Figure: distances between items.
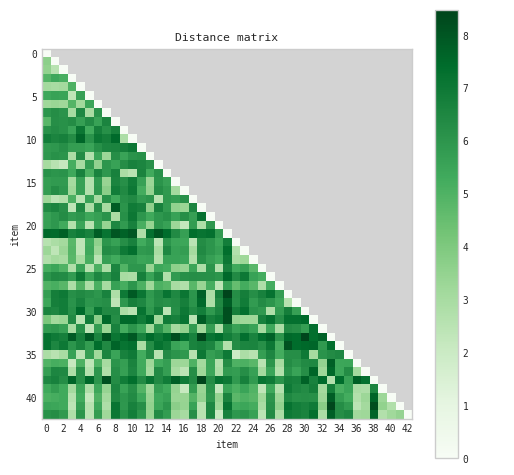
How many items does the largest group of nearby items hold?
17
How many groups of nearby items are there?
6
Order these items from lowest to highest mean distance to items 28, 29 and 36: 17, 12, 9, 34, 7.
12, 7, 17, 9, 34
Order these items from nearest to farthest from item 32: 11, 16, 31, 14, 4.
16, 14, 11, 4, 31
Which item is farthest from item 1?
21
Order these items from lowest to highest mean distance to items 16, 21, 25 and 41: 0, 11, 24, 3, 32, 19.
3, 32, 11, 24, 0, 19
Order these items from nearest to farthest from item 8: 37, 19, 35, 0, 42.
19, 0, 35, 37, 42
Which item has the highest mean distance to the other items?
33
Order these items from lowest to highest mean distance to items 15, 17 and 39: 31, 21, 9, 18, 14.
18, 31, 14, 9, 21
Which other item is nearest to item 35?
22
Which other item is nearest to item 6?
24
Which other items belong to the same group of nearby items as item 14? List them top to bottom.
9, 10, 26, 30
